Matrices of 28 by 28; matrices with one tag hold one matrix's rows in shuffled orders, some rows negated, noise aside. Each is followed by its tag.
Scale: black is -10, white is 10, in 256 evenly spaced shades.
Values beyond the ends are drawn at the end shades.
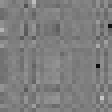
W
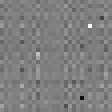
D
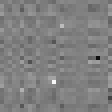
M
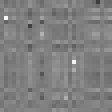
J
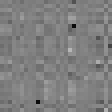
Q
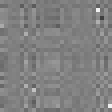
W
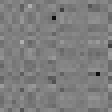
M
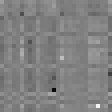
M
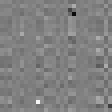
Q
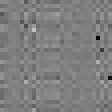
W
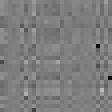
W
